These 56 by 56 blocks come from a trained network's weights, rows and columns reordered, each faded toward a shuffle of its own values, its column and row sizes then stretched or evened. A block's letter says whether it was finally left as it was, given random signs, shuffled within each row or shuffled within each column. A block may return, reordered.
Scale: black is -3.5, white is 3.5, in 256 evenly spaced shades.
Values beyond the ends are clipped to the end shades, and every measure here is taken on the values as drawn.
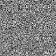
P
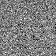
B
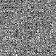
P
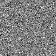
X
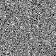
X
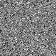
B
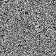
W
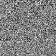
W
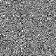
P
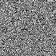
B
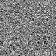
P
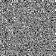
W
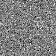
X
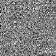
P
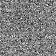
B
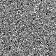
X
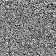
B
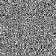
P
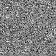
B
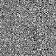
P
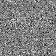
B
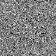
W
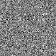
W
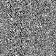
X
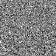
B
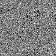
W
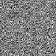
P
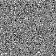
X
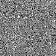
W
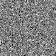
X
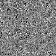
W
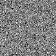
X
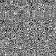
P
